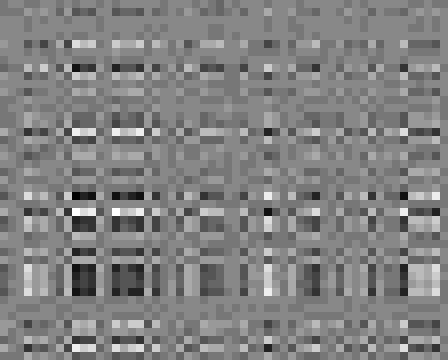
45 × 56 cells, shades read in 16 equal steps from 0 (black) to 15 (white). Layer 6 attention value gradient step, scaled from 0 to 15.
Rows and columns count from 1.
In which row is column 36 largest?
17
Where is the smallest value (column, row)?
10, 25
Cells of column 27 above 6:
34
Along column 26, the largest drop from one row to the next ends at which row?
28
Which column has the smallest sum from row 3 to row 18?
53
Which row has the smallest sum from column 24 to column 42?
9
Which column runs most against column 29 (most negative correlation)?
7
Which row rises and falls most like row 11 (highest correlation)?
5
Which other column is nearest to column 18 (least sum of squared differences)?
51
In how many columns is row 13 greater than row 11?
7
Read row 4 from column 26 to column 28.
8 7 7
